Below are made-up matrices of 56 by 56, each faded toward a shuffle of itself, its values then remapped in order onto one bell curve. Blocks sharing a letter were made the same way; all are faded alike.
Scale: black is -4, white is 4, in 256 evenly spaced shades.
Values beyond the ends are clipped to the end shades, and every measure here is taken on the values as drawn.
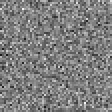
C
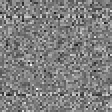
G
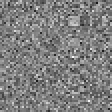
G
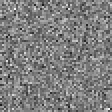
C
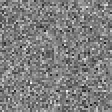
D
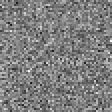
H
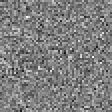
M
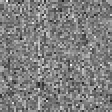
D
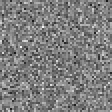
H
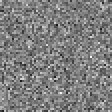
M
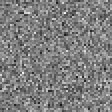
H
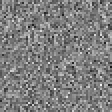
M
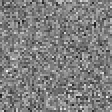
H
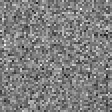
D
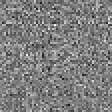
G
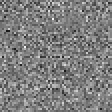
G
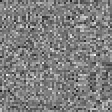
G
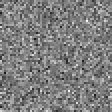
D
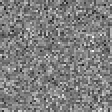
H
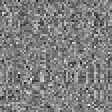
G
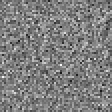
H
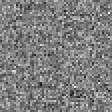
M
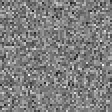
M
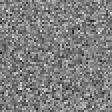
H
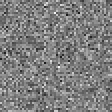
M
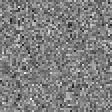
D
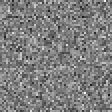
D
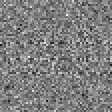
G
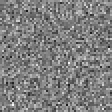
M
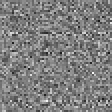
G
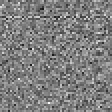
G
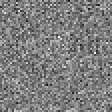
M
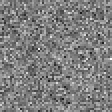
H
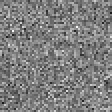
M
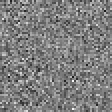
M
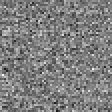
M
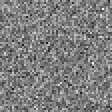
C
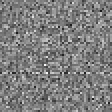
G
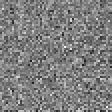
G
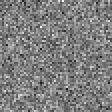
C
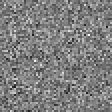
D
